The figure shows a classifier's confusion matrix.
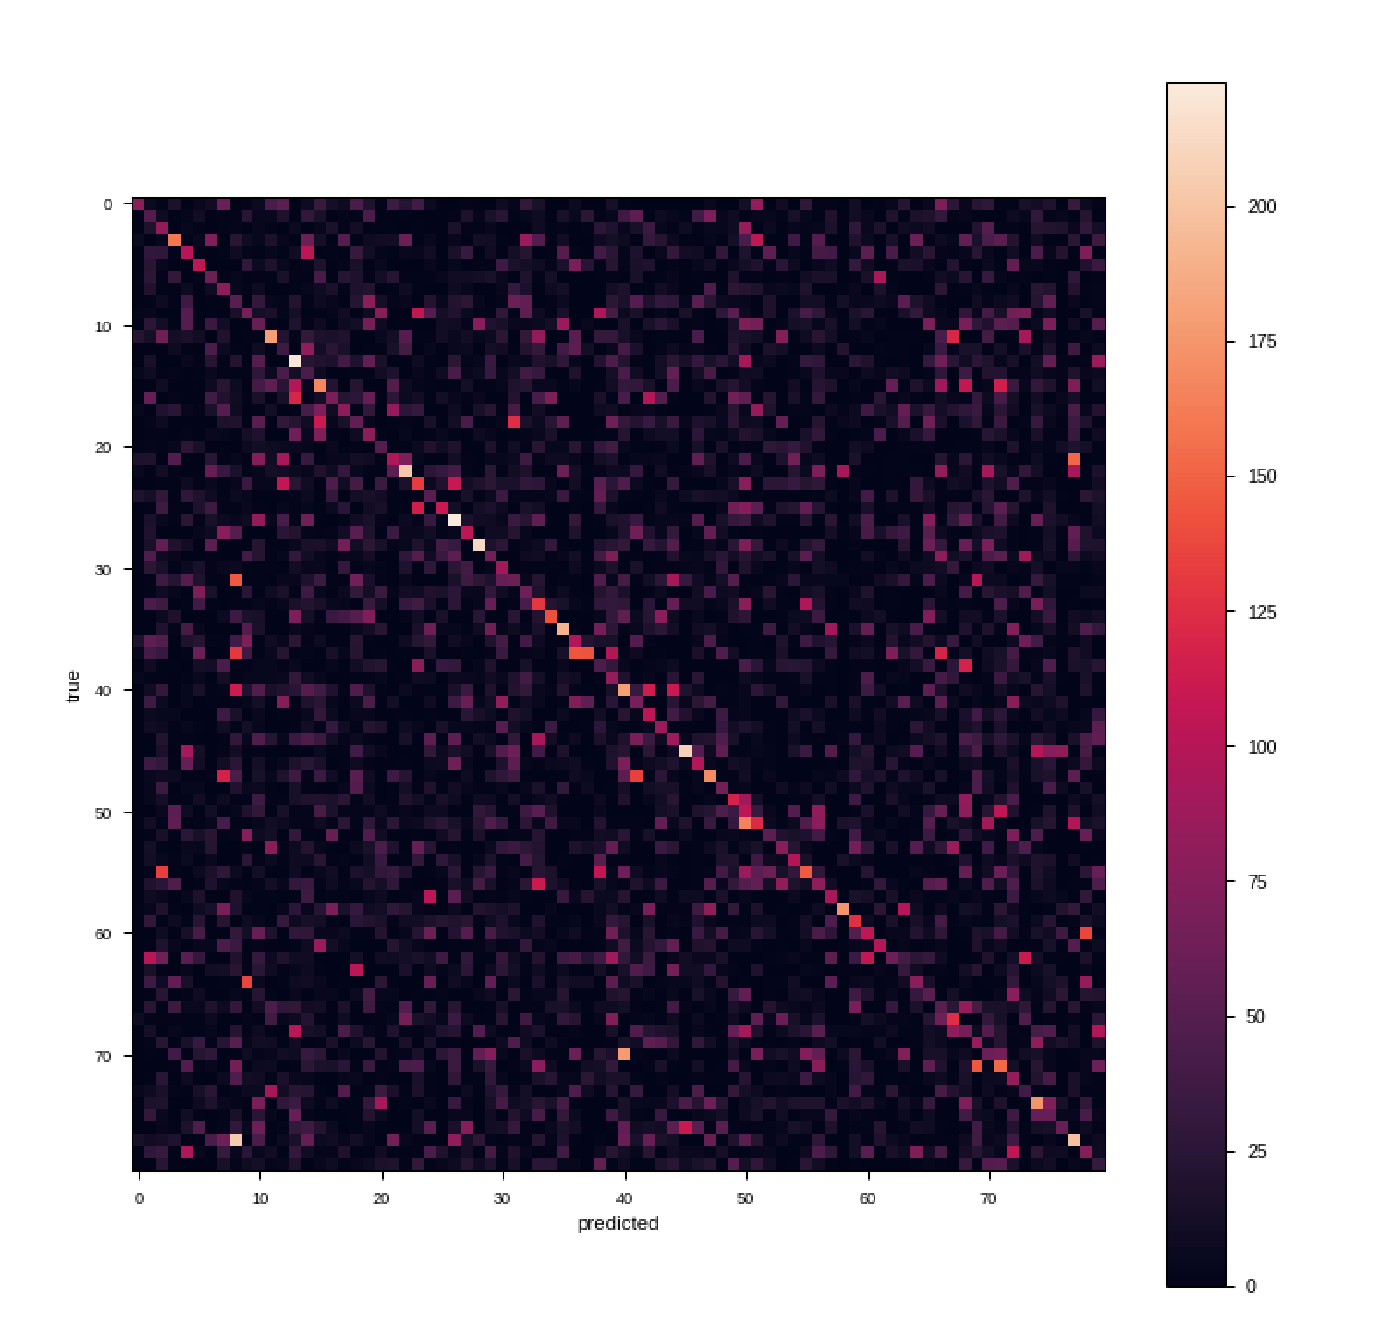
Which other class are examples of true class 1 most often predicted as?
47
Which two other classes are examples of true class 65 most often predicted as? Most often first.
72, 50
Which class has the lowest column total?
0
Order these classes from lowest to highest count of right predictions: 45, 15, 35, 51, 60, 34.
60, 51, 34, 15, 35, 45
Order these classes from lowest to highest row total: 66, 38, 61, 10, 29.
61, 38, 66, 29, 10
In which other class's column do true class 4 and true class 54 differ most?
14
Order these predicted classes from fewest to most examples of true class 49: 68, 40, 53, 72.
53, 40, 72, 68
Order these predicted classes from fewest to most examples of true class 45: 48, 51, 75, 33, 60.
51, 60, 33, 48, 75
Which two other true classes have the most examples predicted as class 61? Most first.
6, 19
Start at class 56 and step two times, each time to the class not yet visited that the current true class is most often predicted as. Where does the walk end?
55
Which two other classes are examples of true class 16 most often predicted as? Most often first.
13, 42
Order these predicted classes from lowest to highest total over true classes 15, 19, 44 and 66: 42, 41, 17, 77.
17, 42, 41, 77
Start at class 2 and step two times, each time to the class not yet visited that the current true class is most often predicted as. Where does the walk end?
71
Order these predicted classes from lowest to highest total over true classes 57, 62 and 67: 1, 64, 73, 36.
64, 36, 1, 73
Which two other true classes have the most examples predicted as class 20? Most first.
74, 9
